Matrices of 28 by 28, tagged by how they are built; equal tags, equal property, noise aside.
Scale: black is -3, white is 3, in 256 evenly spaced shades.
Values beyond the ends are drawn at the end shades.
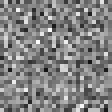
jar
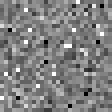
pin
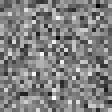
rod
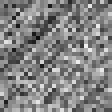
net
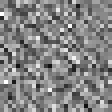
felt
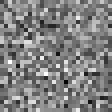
rod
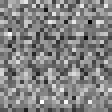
jar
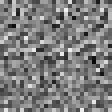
jar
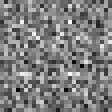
jar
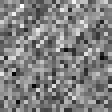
net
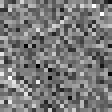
felt
